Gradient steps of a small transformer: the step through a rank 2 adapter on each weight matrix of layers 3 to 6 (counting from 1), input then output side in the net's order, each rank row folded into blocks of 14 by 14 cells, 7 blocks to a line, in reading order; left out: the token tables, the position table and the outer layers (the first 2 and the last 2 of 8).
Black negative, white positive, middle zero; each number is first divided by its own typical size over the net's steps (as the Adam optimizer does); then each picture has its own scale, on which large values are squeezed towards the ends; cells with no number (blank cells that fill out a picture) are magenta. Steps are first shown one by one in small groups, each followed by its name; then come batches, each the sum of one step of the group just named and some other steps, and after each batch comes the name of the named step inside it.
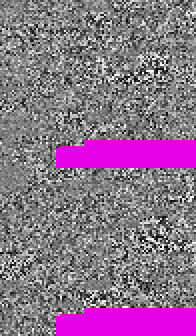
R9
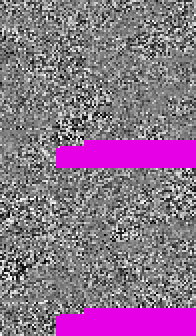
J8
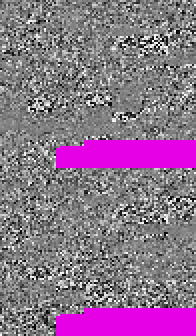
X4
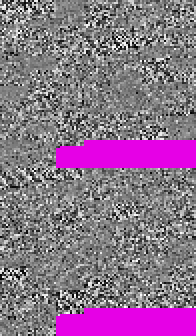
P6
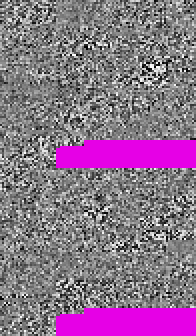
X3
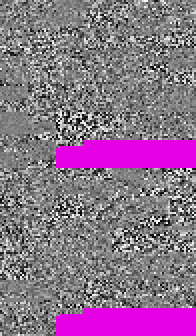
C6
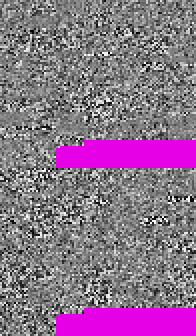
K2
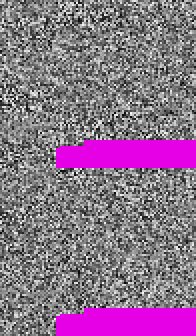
R9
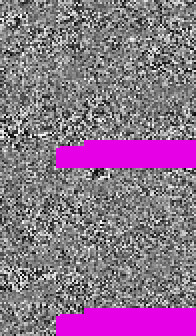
C6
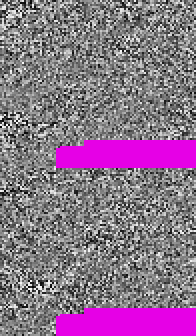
P6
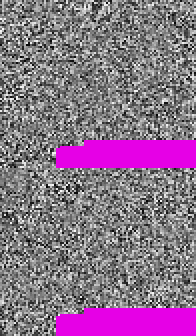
R9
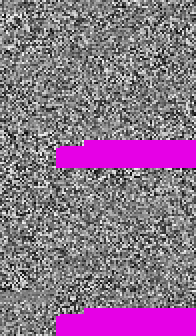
C6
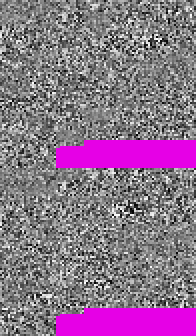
X4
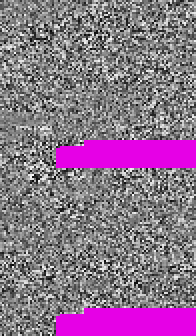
R9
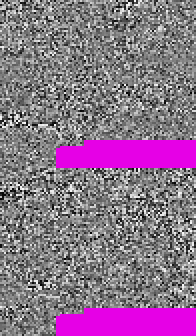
C6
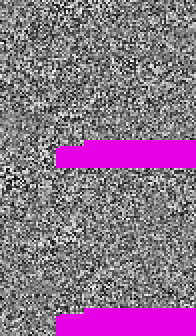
X3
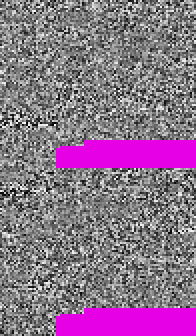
R9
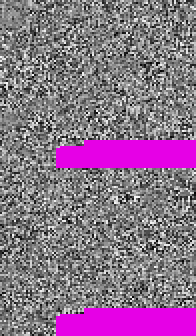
K2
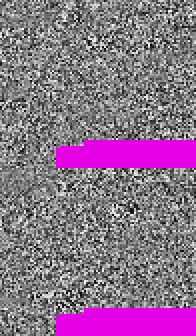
R9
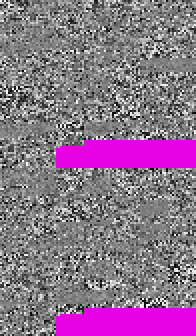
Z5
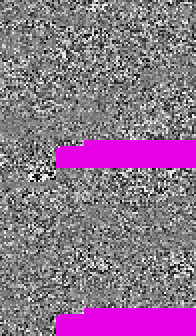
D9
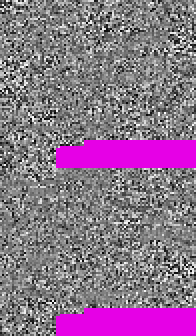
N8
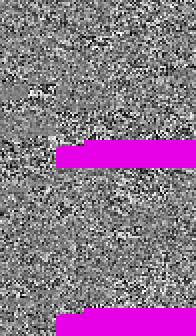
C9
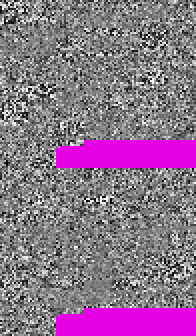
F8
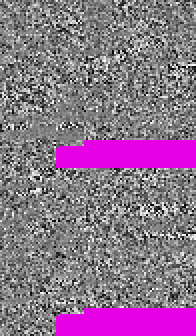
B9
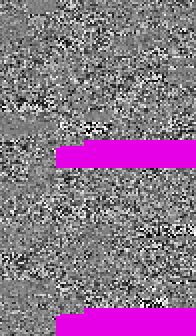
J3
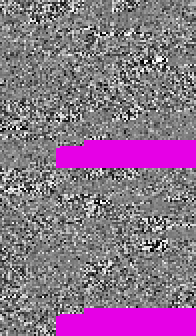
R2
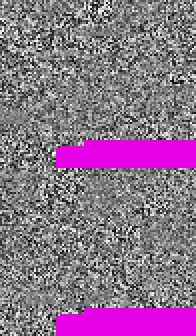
Z5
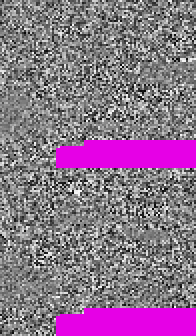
D9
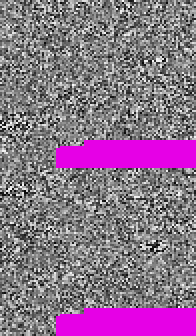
R2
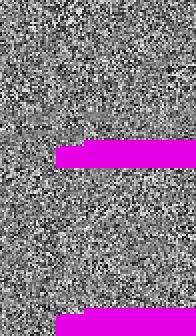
B9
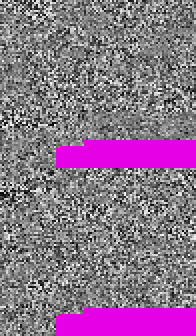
B9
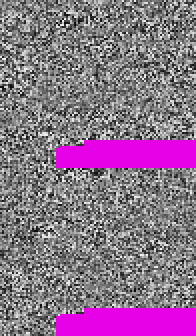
C9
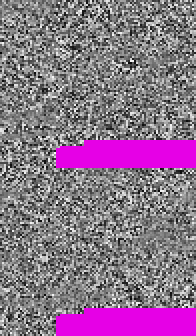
C9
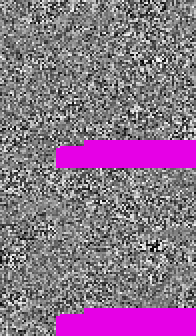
R2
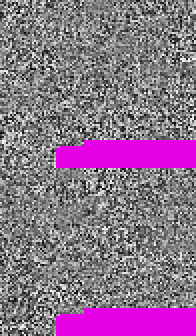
N8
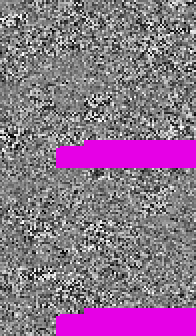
C9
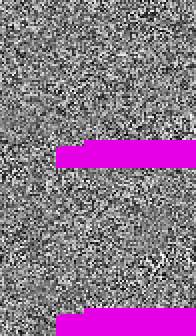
C9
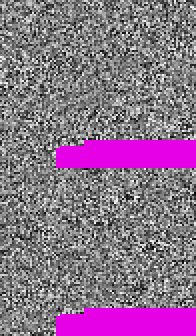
F8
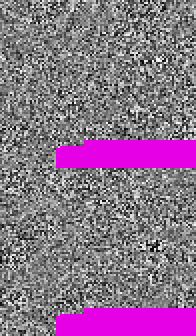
R2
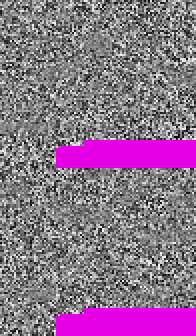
F8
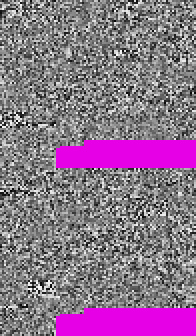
F8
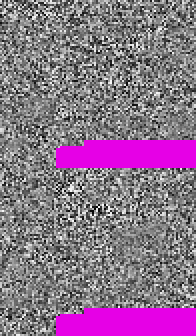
Z5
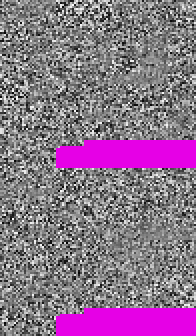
N8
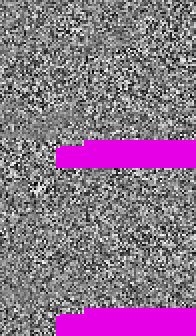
B9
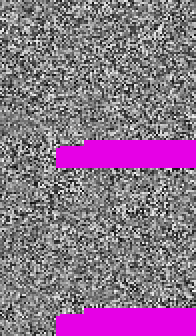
C9
